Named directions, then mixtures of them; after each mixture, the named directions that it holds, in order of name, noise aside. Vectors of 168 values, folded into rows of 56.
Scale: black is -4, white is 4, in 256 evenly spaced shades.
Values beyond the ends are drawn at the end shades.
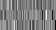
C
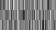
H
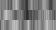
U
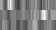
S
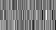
C.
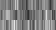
C, U.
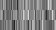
C, H, U.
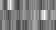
S.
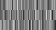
C, H.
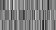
H.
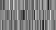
H.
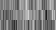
C, U.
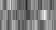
S, U.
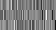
C.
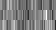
C, S, U.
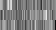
C, S.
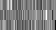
C, S.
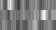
S.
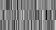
C, H.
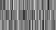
H.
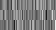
C.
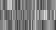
C, H, S.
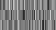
H.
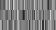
H.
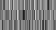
H.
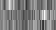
H, S, U.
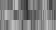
U.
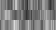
U.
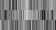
C, S, U.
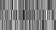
C, H, U.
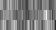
C, S, U.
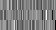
C.
